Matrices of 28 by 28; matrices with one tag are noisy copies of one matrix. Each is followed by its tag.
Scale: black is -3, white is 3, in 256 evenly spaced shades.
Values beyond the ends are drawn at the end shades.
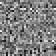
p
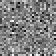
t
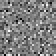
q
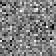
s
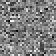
t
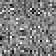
p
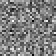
t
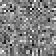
p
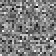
s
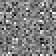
q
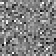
q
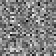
t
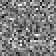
s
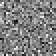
q
